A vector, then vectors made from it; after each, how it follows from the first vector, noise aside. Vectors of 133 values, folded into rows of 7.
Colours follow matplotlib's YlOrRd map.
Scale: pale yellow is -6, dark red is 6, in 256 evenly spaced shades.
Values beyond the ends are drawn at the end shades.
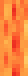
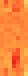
wrapped around, partly zeroed.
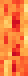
wrapped around, scaled up.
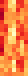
reversed, negated, scaled up.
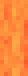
negated, shrunk.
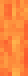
negated, shrunk.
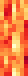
negated, scaled up.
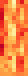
reversed, negated, scaled up.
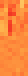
wrapped around, partly zeroed.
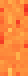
wrapped around, partly zeroed.
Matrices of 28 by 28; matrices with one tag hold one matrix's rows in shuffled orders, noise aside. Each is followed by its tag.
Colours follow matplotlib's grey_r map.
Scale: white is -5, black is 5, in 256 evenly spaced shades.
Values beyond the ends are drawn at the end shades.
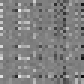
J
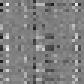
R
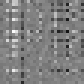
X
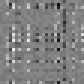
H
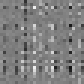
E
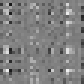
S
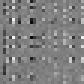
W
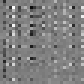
W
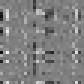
R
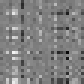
X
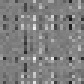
E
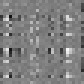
S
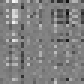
X
